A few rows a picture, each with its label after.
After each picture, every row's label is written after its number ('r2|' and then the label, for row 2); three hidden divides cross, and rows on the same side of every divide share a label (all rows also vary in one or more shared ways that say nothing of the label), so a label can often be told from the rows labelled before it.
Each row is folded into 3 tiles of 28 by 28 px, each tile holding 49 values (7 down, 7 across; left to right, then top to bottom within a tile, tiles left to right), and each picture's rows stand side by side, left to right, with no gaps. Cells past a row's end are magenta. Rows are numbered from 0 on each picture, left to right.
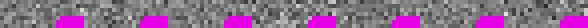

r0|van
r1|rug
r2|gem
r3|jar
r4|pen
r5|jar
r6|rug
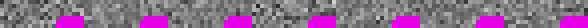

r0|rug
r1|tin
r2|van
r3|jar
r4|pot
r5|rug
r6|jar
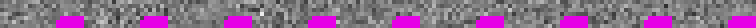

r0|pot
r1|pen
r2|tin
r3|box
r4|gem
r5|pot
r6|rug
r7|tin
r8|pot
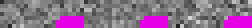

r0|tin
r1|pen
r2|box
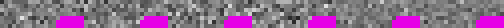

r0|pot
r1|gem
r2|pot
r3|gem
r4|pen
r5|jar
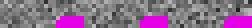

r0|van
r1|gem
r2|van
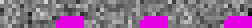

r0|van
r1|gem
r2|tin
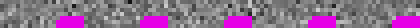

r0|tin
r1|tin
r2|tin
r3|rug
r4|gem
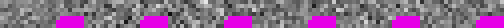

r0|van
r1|gem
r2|van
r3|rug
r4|pen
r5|jar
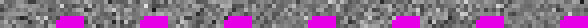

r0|jar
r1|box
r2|rug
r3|tin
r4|van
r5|pot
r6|pen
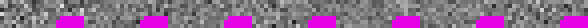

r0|gem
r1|tin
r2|pot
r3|gem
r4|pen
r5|tin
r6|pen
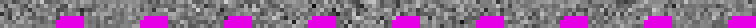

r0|jar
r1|van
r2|pen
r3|rug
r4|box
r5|gem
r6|jar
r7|pen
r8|pot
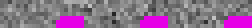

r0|tin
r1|van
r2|jar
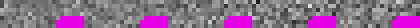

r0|pot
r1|tin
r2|pen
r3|pen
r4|pen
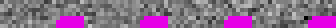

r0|rug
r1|jar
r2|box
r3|van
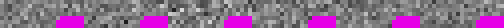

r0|gem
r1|gem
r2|pen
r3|tin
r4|pen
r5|box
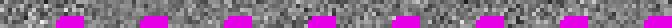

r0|jar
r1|jar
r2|rug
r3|pen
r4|tin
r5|van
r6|box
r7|van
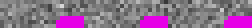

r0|van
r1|pen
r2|jar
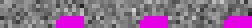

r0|gem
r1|tin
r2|rug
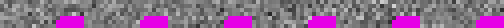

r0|tin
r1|van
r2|pot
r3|gem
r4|pot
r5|pen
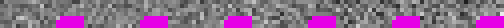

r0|pot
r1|pot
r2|van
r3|jar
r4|tin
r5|pot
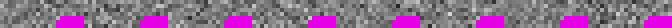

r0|jar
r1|gem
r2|rug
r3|van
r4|tin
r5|gem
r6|box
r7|tin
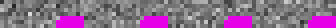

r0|rug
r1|gem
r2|pot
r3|pot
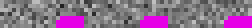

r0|jar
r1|pen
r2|van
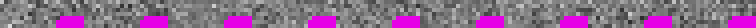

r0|rug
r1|gem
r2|jar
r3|van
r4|gem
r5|box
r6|jar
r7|gem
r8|van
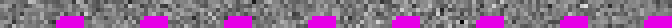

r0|box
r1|rug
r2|jar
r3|pen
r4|tin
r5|gem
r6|pot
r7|gem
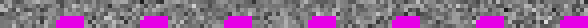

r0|gem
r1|gem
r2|gem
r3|pot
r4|van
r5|van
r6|box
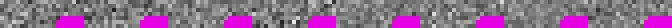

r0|rug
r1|jar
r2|van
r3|tin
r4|rug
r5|jar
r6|tin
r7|gem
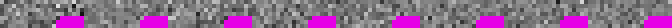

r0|tin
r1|van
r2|box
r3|gem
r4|tin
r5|gem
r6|box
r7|gem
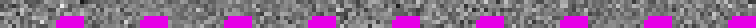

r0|pot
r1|tin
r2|pen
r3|jar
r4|jar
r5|pot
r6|van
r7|jar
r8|gem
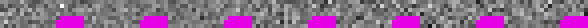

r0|pot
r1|tin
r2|pen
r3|box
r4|jar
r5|box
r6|box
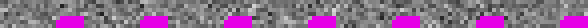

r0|pen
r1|pen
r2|van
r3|gem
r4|van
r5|rug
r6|pot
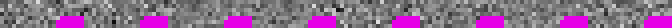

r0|box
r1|gem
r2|pen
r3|gem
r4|box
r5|tin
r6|gem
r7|pen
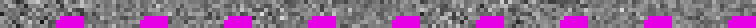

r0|box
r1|gem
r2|rug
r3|pot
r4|tin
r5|pen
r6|van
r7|tin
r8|jar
